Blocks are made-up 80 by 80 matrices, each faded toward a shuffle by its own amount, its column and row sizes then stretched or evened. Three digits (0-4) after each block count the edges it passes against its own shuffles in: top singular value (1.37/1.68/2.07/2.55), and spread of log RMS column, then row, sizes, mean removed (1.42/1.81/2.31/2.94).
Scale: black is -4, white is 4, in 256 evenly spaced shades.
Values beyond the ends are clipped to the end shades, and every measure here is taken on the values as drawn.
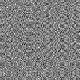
4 0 0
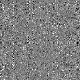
2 2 1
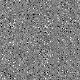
0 3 1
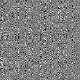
3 4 1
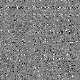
0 1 3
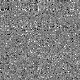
2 0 2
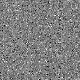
1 1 1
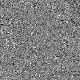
0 1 1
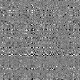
4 2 4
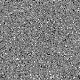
1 0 1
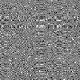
4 0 3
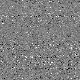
0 1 3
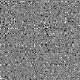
3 1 3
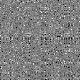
3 1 1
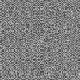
4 2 0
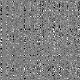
2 4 3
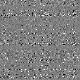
1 2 4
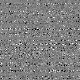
0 1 4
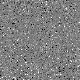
0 1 0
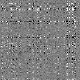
3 4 3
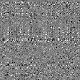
3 0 3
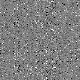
1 2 1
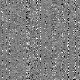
3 4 0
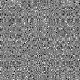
4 1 1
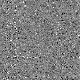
1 1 1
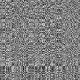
4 3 1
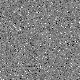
0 0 1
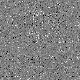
0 1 2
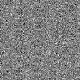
2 1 0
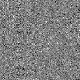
2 2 0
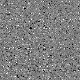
0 1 2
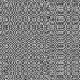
4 3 2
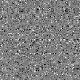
3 0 2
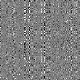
4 4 1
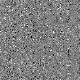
0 3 1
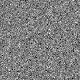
1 1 0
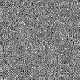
3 0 0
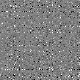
2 3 3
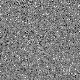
1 1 1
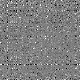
3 2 3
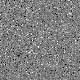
0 0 1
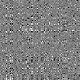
4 3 2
